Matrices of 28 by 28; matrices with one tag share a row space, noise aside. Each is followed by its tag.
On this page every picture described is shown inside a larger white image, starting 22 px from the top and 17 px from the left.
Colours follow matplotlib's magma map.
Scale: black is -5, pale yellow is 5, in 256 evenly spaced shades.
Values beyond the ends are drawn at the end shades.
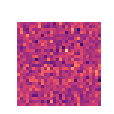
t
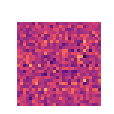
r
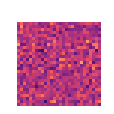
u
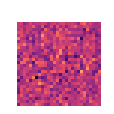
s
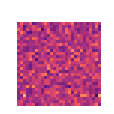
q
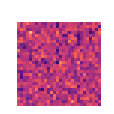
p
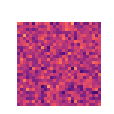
q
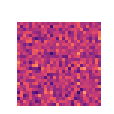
t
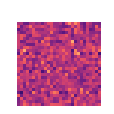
q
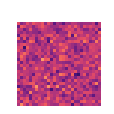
q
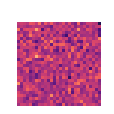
t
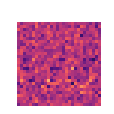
q
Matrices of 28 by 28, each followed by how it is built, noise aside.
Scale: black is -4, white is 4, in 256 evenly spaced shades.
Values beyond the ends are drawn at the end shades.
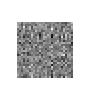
low rank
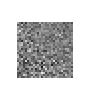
lower triangular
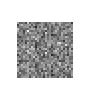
repeating rows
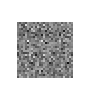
repeating columns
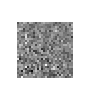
lower triangular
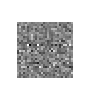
uneven rows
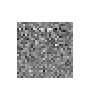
uneven rows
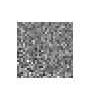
lower triangular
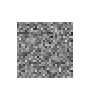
repeating columns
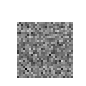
repeating columns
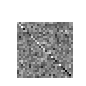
diagonal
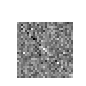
diagonal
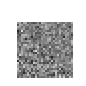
lower triangular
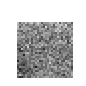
smooth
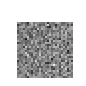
repeating rows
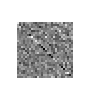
diagonal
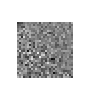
lower triangular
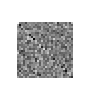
diagonal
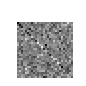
diagonal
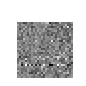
uneven rows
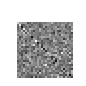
diagonal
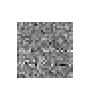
uneven rows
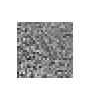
lower triangular
